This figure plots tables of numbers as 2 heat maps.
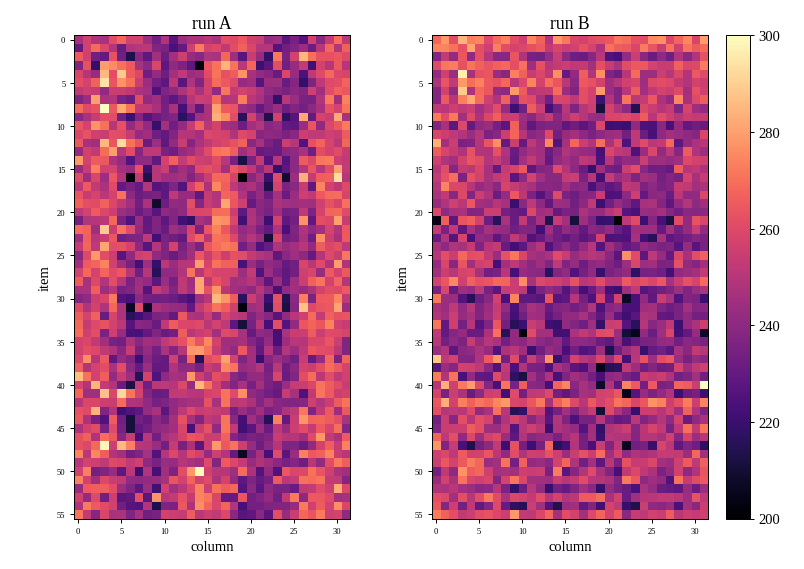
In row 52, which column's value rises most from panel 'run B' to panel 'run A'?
30
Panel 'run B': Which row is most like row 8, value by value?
43
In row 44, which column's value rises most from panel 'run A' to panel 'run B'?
6
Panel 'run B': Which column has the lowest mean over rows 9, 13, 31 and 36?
19
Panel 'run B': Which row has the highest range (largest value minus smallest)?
40
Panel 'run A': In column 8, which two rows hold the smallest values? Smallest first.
31, 16
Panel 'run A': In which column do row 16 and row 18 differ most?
19
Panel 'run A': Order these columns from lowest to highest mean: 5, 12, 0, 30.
12, 5, 0, 30
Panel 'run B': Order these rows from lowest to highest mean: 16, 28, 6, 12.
16, 12, 6, 28
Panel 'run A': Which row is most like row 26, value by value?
52
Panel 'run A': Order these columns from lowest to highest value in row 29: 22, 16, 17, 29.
22, 17, 29, 16
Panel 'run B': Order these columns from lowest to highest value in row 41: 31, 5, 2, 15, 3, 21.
31, 15, 5, 3, 2, 21
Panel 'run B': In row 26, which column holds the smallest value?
7
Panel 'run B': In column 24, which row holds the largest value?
1
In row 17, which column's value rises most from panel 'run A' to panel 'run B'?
22
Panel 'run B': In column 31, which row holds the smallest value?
34
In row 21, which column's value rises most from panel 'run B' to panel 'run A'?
16
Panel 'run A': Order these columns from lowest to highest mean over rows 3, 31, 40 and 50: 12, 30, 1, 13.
13, 12, 1, 30
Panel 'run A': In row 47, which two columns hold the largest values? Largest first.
3, 5
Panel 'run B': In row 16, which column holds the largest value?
2
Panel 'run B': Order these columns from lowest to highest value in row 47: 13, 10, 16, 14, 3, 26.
14, 3, 10, 16, 26, 13
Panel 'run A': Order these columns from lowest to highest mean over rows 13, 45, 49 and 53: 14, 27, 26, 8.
8, 26, 27, 14
